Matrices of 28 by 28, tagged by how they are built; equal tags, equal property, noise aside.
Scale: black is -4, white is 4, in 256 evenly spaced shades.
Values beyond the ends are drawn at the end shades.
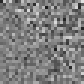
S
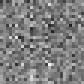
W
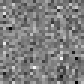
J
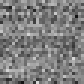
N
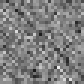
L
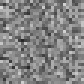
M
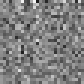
W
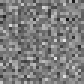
M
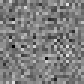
W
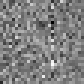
J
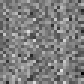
M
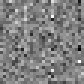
J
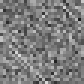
L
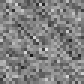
L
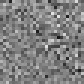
S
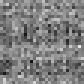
N
